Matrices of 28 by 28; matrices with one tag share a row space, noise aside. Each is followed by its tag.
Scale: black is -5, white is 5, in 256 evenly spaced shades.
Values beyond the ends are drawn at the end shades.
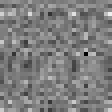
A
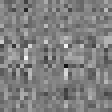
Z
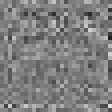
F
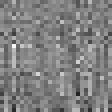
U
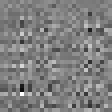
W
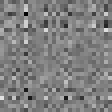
Z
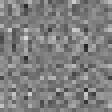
A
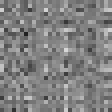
Z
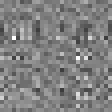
U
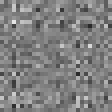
U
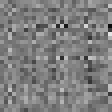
F
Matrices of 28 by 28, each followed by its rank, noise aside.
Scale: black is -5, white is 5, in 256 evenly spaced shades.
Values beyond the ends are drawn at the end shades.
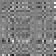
two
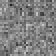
six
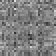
four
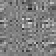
four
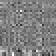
four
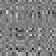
three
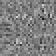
six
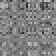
four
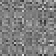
three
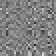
four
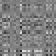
two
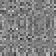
four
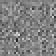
six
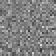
six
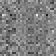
four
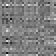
three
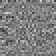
six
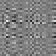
two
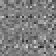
four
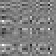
two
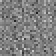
six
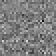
six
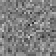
six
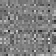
three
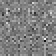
six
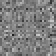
four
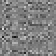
four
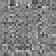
six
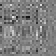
three
